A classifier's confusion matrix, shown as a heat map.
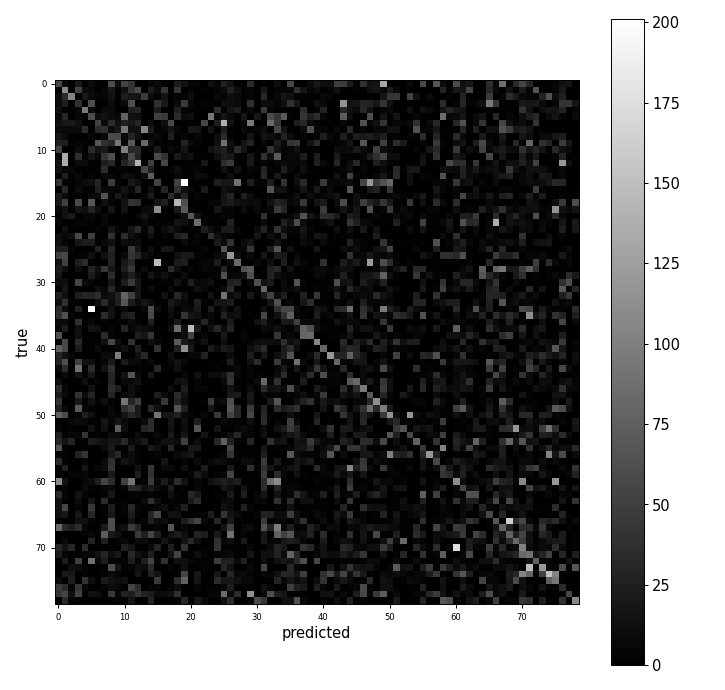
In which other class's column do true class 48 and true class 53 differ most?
10
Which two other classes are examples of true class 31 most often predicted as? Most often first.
76, 58
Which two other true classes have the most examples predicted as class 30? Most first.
78, 42
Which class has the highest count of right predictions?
74
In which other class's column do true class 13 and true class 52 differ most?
69
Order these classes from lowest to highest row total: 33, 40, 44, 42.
44, 33, 42, 40
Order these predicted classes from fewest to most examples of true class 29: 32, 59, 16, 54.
59, 16, 32, 54
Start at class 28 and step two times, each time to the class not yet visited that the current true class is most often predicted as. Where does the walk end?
33
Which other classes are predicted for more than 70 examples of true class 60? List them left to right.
0, 11, 32, 33, 70, 75
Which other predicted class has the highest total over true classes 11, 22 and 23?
1
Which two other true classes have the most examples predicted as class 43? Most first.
3, 5
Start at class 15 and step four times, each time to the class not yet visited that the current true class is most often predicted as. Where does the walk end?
70
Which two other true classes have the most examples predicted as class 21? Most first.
52, 66
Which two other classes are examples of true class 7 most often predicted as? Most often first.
13, 10
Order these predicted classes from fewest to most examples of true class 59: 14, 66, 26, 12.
66, 12, 14, 26
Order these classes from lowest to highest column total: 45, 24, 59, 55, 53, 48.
59, 53, 24, 45, 48, 55
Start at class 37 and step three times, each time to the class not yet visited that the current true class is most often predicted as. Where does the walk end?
5
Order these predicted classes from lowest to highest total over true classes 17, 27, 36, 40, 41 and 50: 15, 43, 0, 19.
43, 19, 0, 15
